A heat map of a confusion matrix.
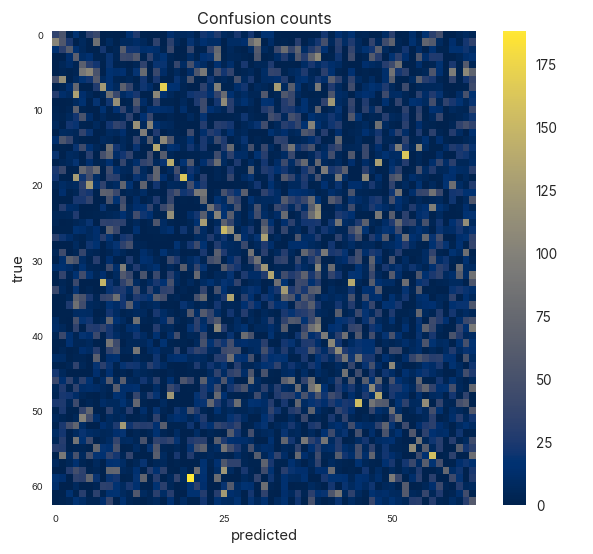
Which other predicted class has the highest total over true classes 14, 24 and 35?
26
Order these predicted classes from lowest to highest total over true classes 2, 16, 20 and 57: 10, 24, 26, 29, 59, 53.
29, 53, 26, 59, 24, 10
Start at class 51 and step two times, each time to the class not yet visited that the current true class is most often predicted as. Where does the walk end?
61
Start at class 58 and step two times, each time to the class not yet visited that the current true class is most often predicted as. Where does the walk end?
22
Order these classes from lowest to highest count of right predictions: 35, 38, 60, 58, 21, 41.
60, 38, 35, 58, 21, 41
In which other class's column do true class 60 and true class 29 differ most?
40
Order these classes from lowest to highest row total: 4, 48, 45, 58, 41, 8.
45, 4, 41, 58, 48, 8
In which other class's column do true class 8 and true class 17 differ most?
48
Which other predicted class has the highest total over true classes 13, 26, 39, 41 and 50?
38
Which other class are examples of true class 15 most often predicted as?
54
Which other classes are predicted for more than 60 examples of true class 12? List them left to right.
14, 38, 48
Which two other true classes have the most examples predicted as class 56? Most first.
23, 21
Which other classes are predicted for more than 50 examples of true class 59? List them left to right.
5, 13, 20, 24, 50
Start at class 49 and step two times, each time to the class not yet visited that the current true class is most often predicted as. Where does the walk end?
43
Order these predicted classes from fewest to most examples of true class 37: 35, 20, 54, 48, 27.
27, 35, 48, 20, 54
